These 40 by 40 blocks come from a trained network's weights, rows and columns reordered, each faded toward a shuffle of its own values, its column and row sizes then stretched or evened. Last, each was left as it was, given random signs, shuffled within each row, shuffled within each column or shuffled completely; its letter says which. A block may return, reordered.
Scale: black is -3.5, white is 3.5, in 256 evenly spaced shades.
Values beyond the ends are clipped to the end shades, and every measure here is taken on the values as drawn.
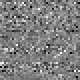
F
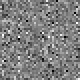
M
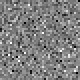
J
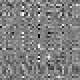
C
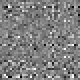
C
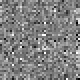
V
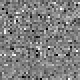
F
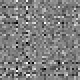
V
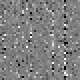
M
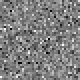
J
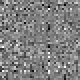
V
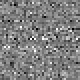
F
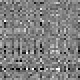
C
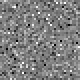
J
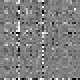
C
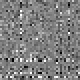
C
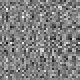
C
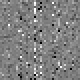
M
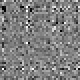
C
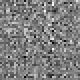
V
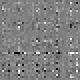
V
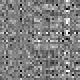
C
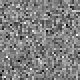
J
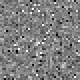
J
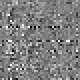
V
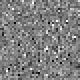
J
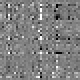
C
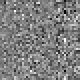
M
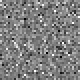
J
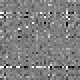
C
